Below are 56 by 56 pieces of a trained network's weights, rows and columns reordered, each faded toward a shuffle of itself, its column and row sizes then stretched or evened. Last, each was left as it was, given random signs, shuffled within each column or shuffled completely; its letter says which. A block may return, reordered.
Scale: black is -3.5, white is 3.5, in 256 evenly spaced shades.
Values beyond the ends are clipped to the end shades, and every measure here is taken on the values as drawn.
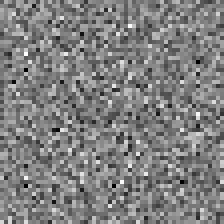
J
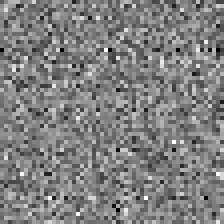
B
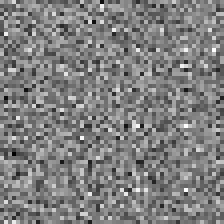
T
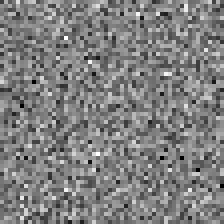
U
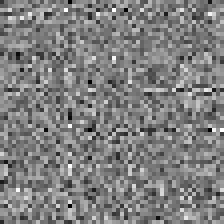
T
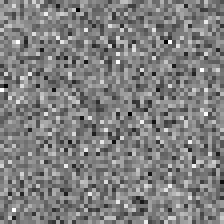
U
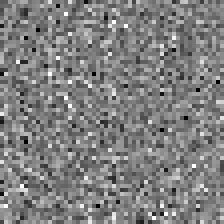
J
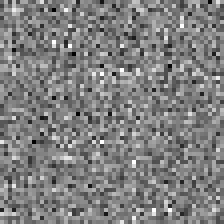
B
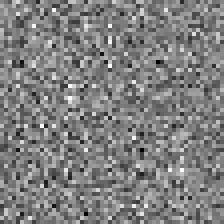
T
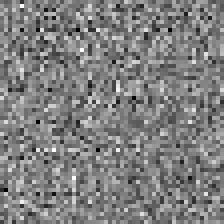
T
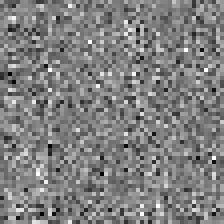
T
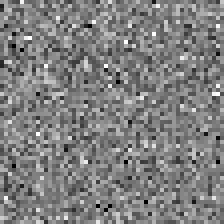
J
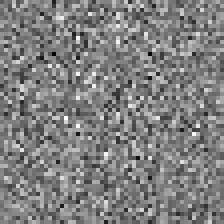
J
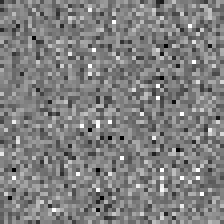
J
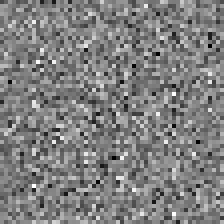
J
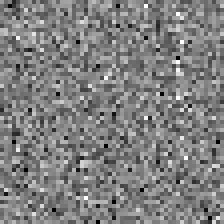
J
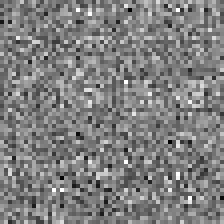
T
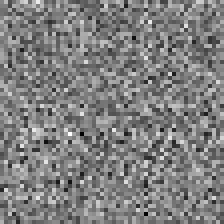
T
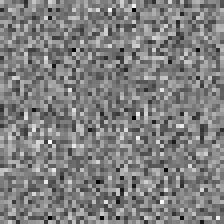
T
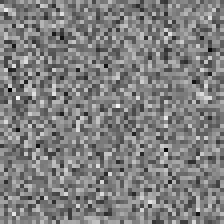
J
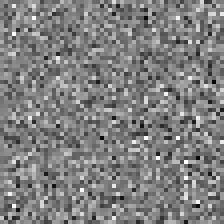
J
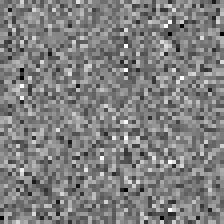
J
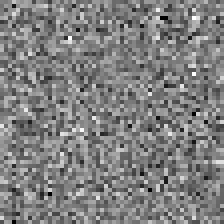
B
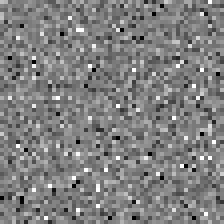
U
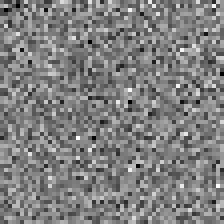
T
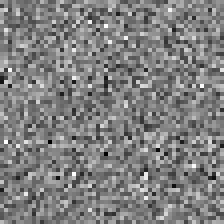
B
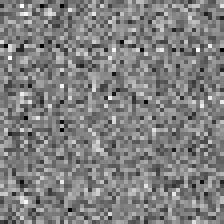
T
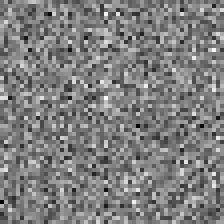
B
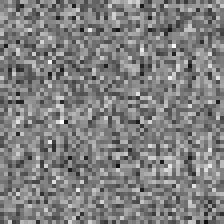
T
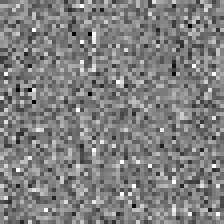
J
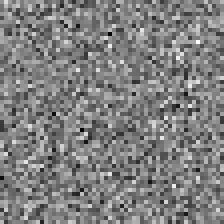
J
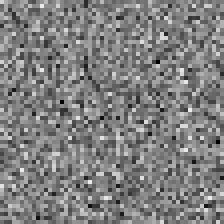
U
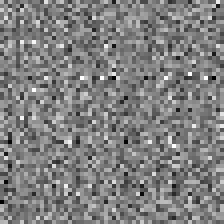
T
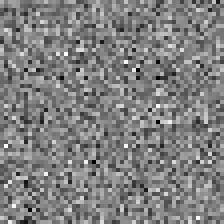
B
